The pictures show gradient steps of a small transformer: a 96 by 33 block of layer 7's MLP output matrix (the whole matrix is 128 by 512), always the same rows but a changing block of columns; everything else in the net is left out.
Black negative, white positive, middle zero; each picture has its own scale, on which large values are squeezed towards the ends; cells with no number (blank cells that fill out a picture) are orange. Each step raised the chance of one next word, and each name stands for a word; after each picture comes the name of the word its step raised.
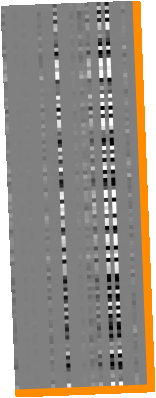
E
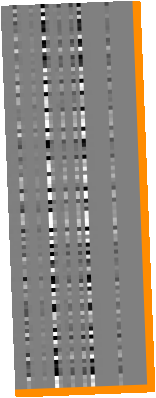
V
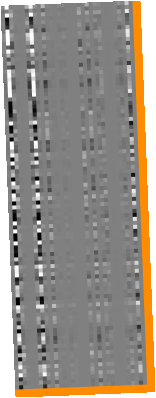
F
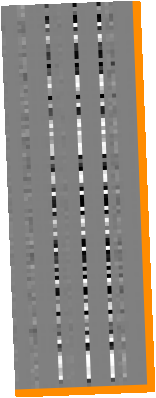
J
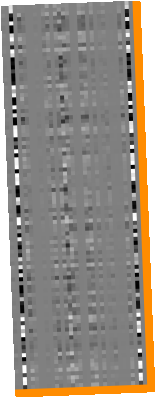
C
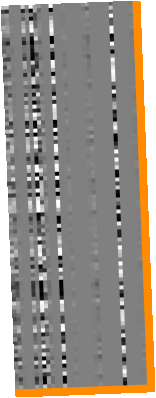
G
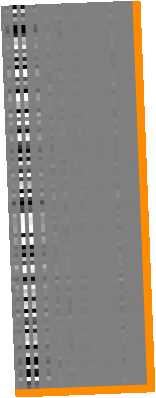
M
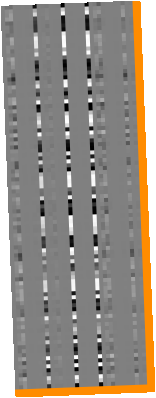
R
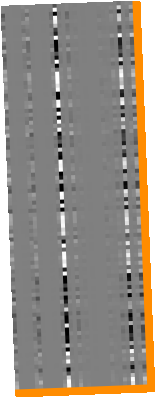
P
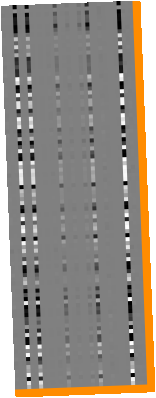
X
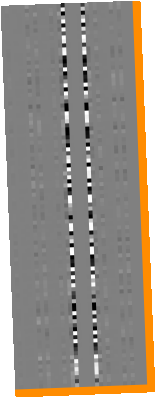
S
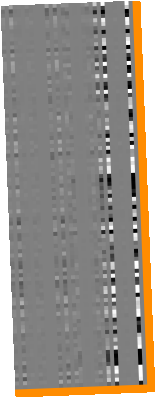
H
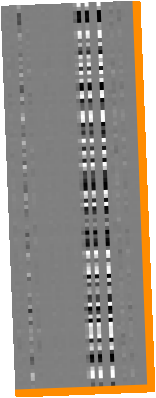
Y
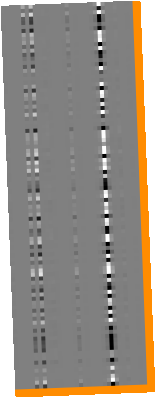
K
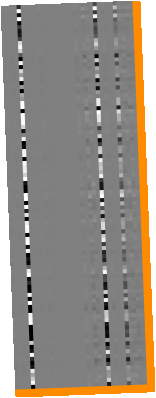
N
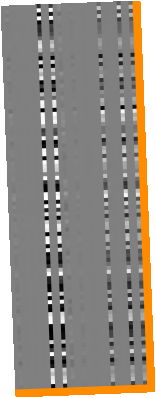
N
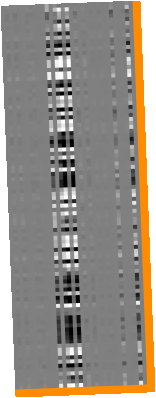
E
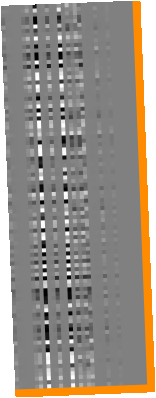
J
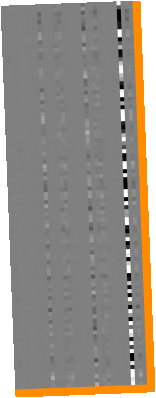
Y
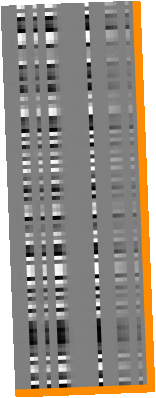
K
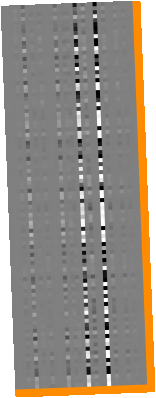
V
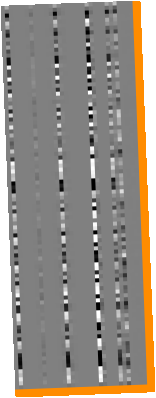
H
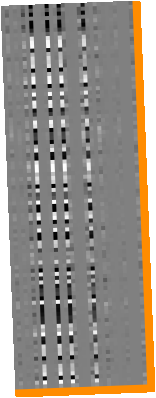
X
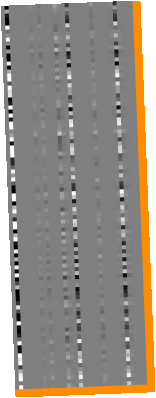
J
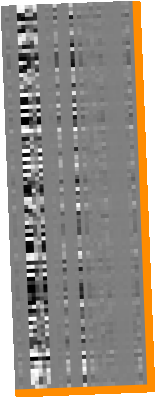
C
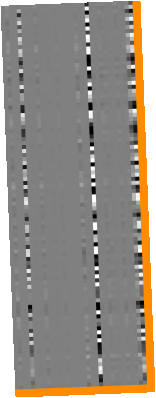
S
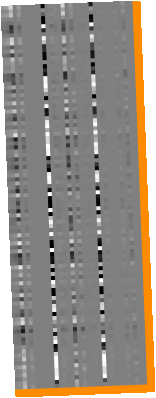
J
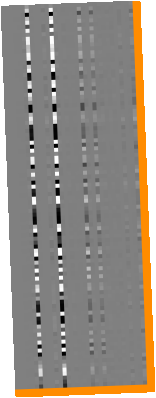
S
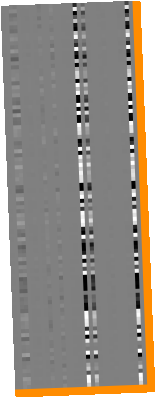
C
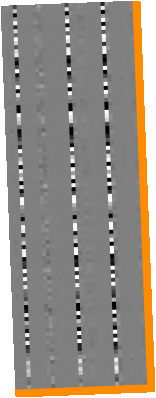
S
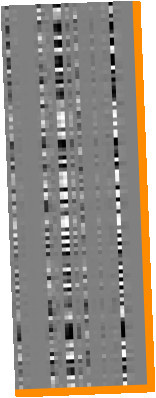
V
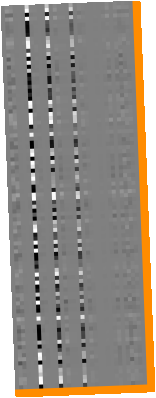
N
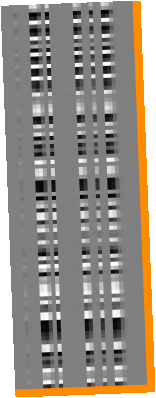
H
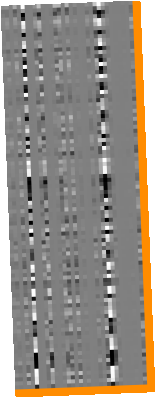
H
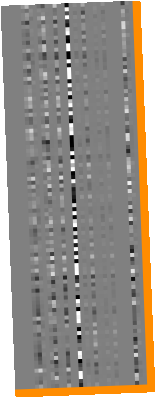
G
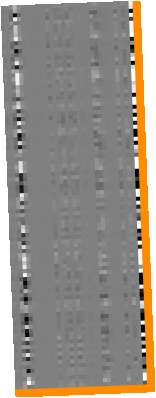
P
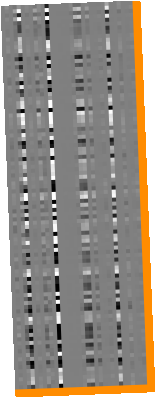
N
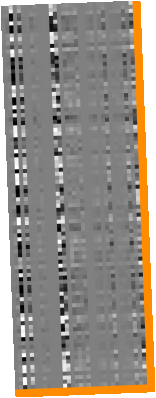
C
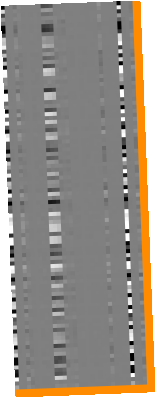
M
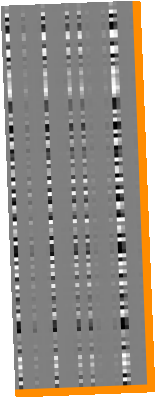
F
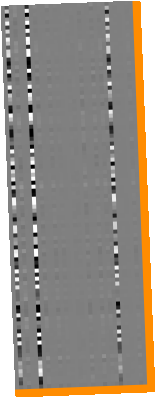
S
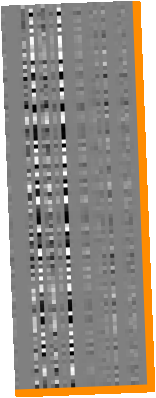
S
